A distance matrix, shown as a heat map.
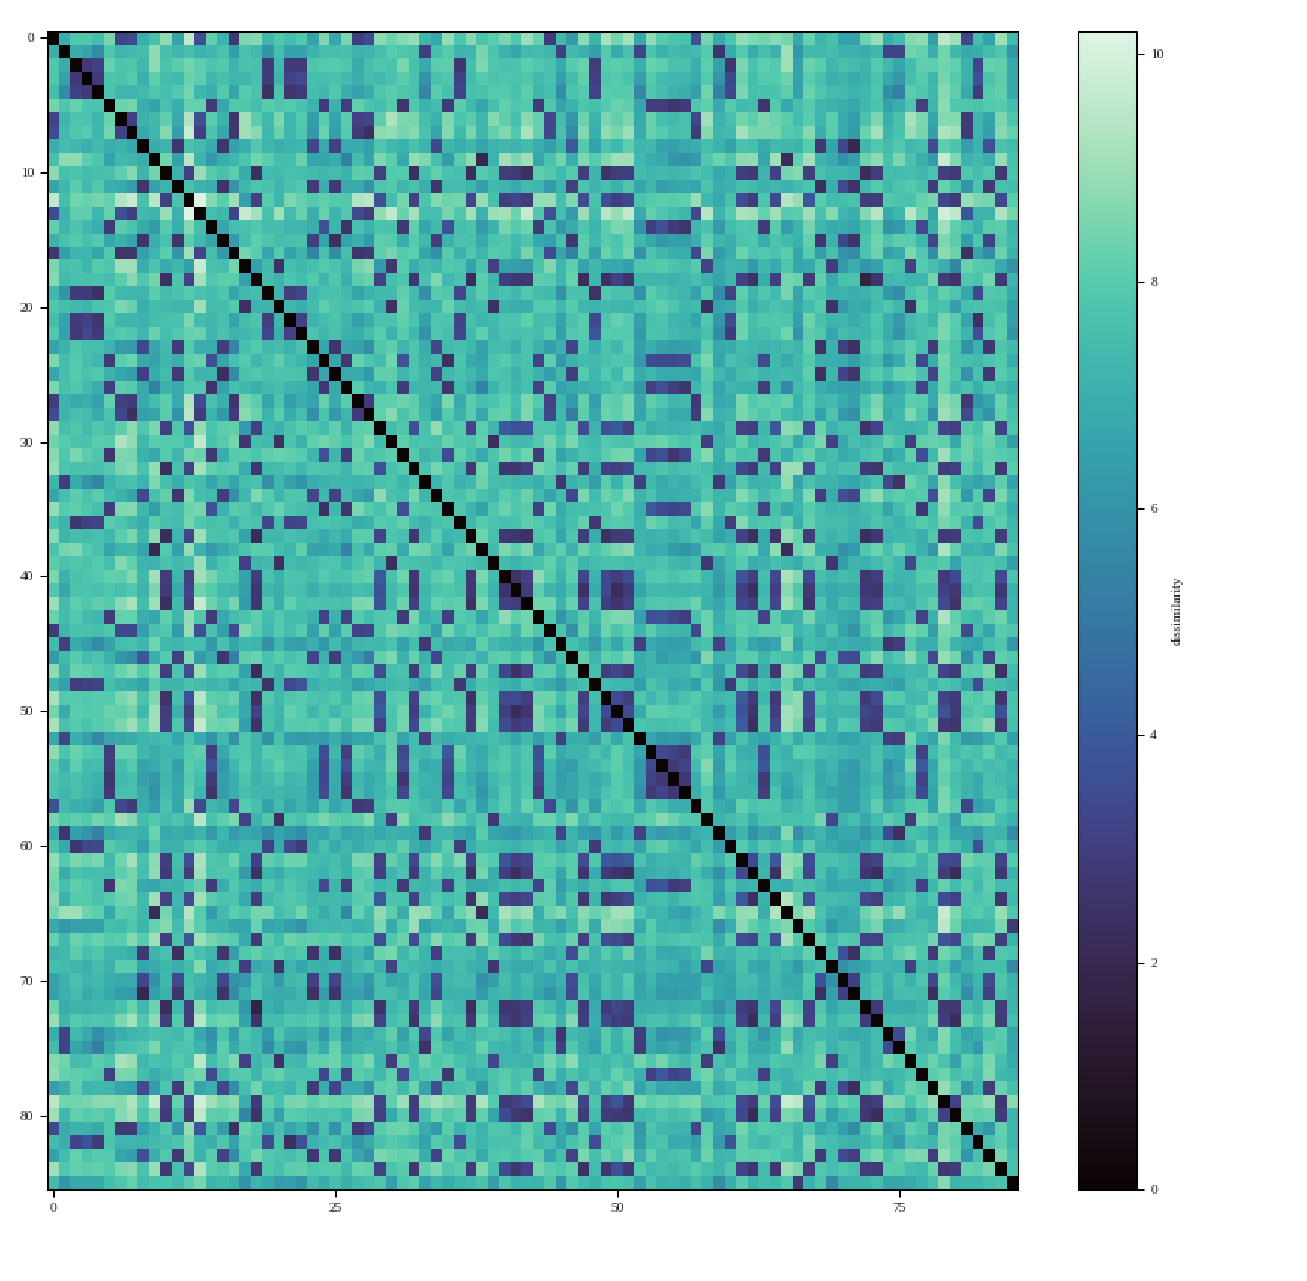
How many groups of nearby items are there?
9
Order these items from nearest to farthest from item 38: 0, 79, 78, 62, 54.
78, 54, 0, 62, 79
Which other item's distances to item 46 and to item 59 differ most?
75
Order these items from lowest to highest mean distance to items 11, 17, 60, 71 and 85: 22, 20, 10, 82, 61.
20, 22, 82, 10, 61
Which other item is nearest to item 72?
18
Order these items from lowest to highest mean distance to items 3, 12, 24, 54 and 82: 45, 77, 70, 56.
56, 77, 45, 70
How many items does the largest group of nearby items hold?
22
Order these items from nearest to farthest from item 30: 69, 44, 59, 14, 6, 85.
69, 85, 59, 14, 44, 6
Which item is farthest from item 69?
13
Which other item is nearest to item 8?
71
